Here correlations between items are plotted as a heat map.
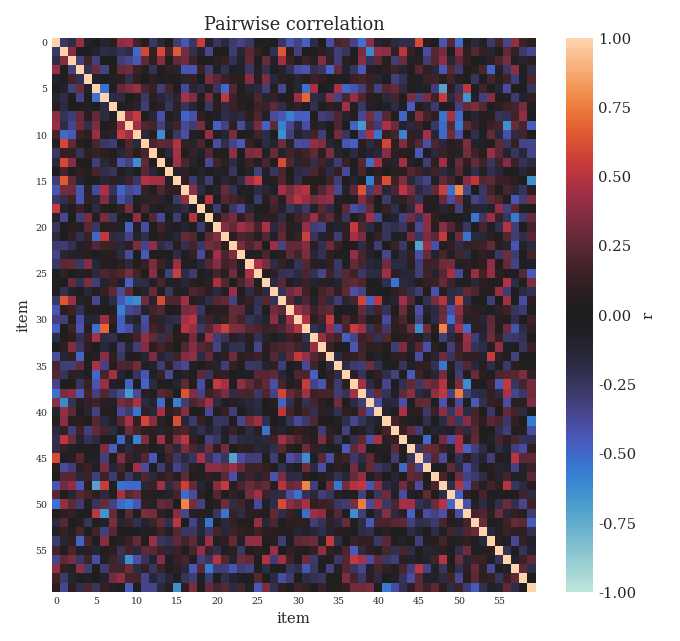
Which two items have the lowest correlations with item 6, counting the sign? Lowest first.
51, 5
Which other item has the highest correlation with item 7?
36
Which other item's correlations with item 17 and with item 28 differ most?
1
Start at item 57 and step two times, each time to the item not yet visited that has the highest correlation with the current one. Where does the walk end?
0
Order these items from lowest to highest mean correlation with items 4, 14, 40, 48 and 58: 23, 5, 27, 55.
5, 27, 55, 23
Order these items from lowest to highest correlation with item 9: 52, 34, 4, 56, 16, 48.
56, 48, 16, 4, 34, 52
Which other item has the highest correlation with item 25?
15
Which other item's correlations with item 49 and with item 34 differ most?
30
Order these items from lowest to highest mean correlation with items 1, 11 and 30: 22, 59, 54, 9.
59, 22, 9, 54
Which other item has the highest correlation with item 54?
34
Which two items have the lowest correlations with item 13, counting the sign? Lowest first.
10, 39
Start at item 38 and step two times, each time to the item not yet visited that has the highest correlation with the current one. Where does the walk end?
16
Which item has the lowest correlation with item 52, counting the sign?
19
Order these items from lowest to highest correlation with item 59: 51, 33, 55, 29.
51, 55, 29, 33
